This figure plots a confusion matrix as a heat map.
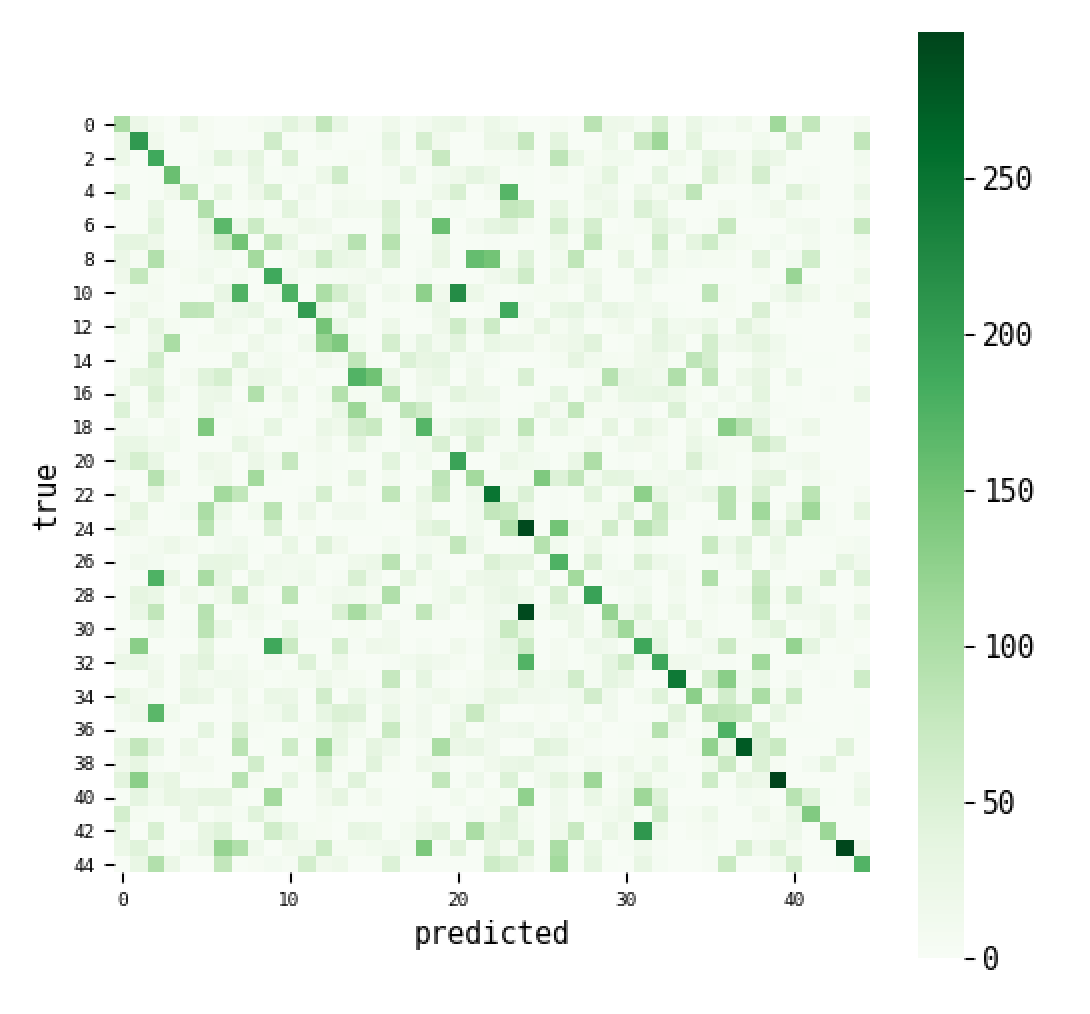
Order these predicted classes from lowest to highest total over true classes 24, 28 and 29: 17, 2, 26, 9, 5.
17, 9, 2, 5, 26
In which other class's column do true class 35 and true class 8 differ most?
22
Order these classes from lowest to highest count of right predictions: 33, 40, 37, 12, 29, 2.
40, 29, 12, 2, 33, 37
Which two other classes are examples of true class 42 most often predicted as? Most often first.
31, 21
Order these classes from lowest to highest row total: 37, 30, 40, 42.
30, 40, 42, 37
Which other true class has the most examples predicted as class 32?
1
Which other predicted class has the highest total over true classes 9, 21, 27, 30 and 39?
2
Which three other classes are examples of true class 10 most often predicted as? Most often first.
20, 7, 18
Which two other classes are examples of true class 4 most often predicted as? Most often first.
23, 34
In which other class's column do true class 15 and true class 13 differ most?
14
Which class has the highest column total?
24
